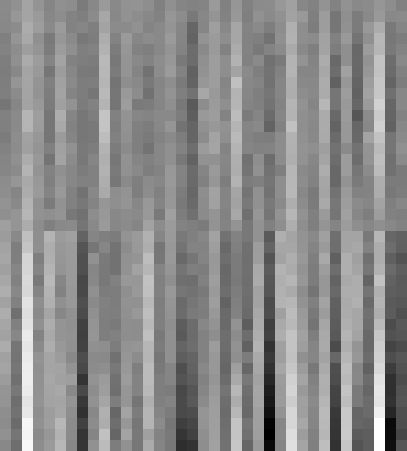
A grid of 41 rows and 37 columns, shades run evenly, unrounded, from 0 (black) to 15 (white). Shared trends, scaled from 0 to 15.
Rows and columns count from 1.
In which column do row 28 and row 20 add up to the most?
3
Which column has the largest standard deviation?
25
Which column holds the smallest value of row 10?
18
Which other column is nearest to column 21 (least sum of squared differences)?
23
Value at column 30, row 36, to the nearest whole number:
10
